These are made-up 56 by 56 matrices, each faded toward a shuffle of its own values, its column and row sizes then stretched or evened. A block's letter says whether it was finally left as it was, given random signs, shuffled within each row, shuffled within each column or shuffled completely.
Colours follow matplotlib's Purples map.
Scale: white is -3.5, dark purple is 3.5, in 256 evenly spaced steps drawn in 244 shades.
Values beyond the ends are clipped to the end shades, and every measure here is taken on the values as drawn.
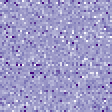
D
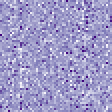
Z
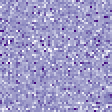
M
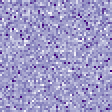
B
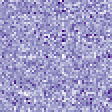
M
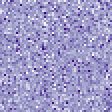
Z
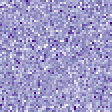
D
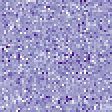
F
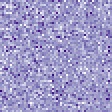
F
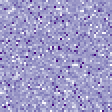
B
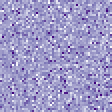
Z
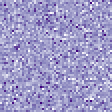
Z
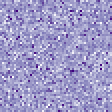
D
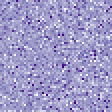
B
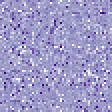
M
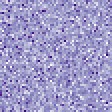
B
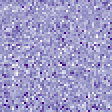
M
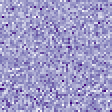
D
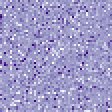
Z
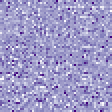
M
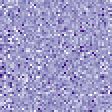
M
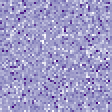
Z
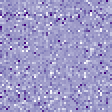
F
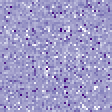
F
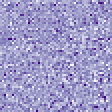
M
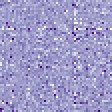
F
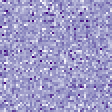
M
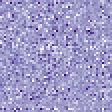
F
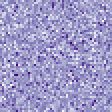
Z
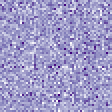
F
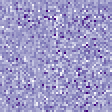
F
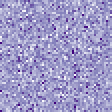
Z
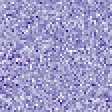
D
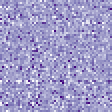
F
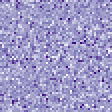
D
